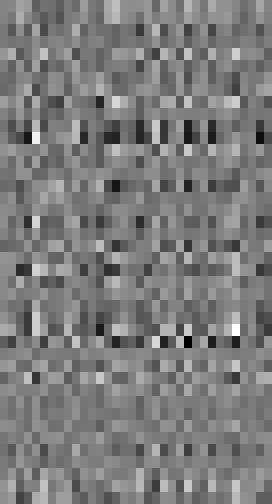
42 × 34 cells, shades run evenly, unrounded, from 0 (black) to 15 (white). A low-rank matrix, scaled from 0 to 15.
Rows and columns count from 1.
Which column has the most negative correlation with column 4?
5
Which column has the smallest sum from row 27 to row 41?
13
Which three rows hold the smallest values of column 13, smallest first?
28, 9, 19
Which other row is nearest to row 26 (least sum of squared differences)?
35
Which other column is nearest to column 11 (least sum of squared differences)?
25
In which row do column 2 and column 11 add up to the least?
12
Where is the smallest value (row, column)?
29, 24
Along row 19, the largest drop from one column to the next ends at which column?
6
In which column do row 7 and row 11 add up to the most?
20
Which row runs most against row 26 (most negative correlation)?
30
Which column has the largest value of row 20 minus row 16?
15
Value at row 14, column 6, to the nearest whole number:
5
